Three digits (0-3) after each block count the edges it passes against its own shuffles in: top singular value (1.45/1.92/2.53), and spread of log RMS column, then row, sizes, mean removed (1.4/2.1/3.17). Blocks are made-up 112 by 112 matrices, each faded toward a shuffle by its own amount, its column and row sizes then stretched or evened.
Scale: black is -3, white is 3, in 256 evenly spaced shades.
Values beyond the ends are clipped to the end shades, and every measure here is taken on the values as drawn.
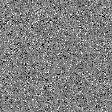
0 1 1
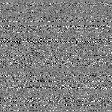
2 0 3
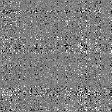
0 3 3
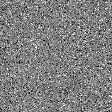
0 1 0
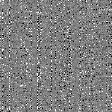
2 3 1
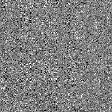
1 2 1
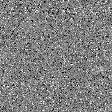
0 0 1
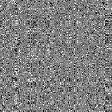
3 2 0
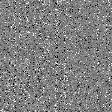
0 2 0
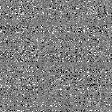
0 2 3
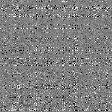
2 2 3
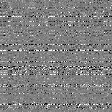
3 0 3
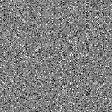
2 1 0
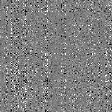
1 3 2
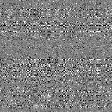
3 1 3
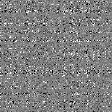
1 2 3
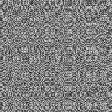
3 1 0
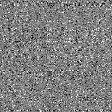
2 0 2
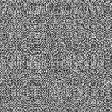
3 1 0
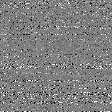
0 0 3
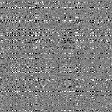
3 2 3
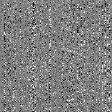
0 3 0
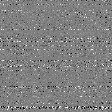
1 1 3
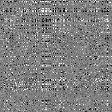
3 2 3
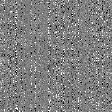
1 3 0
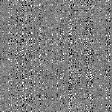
1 3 2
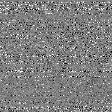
0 0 3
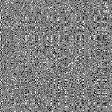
3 2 1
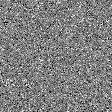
0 0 1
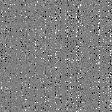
1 3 1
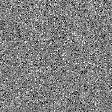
1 1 1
